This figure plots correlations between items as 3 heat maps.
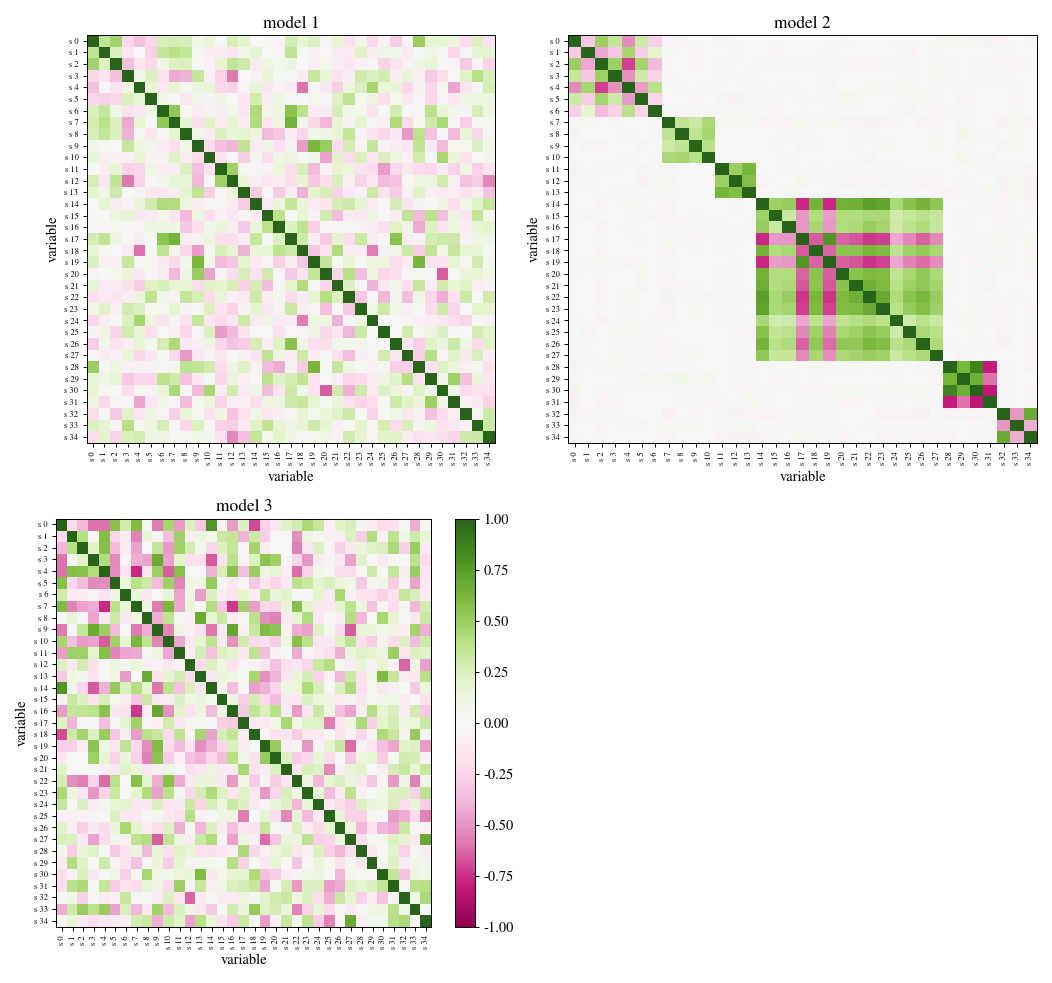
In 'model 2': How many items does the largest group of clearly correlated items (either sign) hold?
14
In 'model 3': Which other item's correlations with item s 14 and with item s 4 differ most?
s 0
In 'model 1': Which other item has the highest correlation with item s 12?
s 11
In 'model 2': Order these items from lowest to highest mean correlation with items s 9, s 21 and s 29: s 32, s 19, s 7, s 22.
s 19, s 32, s 7, s 22
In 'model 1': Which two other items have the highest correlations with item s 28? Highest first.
s 19, s 0
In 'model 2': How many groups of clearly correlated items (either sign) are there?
6
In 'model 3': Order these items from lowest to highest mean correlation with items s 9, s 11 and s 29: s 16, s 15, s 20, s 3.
s 15, s 20, s 3, s 16
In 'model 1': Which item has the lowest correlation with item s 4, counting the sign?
s 18
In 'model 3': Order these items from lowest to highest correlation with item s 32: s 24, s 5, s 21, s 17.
s 24, s 5, s 17, s 21
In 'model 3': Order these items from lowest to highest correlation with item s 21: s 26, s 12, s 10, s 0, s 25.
s 25, s 12, s 26, s 10, s 0
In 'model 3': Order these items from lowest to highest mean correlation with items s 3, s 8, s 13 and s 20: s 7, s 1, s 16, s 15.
s 7, s 15, s 1, s 16
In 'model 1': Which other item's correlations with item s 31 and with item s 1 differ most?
s 8
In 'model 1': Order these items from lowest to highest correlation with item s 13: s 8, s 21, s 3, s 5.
s 21, s 5, s 3, s 8
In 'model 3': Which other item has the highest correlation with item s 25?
s 12
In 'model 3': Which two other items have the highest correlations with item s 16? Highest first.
s 9, s 4
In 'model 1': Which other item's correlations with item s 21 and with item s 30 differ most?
s 22
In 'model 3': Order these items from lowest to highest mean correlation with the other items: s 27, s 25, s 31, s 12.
s 25, s 12, s 27, s 31
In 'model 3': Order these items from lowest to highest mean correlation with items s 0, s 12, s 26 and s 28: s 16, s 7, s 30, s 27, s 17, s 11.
s 16, s 11, s 30, s 27, s 17, s 7
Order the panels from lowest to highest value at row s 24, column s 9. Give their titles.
model 2, model 3, model 1
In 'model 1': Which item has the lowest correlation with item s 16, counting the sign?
s 28
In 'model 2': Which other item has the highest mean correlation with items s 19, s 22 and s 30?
s 28
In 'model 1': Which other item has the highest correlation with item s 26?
s 17
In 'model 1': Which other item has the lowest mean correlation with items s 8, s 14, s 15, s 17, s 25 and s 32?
s 12
